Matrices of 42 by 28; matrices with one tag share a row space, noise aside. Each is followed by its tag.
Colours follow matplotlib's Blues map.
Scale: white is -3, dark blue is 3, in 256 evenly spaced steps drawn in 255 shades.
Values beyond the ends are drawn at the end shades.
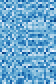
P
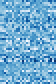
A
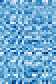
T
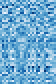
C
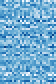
A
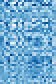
T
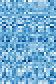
P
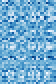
C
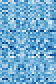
C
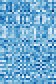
A
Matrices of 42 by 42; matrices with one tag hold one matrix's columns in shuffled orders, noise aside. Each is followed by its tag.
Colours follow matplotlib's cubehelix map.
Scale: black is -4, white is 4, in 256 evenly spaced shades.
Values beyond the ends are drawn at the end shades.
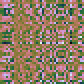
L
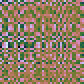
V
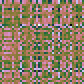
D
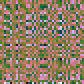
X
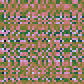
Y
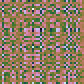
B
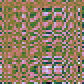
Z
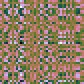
L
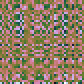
X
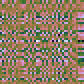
Y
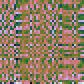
X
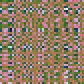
B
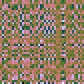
X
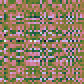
Y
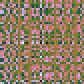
L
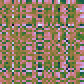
D
